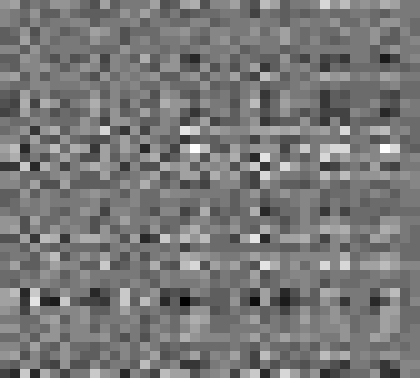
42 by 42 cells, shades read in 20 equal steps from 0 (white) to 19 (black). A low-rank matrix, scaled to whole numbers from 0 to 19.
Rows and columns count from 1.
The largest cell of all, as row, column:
34, 19
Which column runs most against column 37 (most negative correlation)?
12
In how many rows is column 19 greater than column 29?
20
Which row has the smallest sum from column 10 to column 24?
15
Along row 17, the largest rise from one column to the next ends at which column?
3
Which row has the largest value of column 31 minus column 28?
30
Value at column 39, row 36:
7
